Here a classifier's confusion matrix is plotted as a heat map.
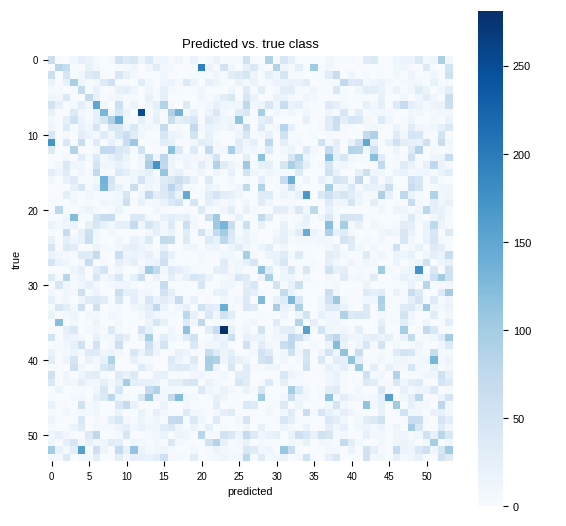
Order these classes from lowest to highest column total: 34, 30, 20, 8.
30, 20, 8, 34
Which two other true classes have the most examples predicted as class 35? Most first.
1, 20
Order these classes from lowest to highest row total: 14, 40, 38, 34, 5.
5, 34, 38, 40, 14
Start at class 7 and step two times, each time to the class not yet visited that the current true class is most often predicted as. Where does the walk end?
16
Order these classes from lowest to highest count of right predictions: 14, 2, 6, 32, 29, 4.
2, 4, 29, 32, 6, 14
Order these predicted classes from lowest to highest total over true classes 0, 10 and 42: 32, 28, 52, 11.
28, 32, 11, 52
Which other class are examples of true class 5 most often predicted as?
53
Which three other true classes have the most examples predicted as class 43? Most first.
13, 10, 12
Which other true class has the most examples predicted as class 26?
14
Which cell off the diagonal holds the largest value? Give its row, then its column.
36, 23
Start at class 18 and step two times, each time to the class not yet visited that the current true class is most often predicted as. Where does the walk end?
39
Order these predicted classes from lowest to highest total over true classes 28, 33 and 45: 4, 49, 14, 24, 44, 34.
24, 34, 4, 14, 44, 49
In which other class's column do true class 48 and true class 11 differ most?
0
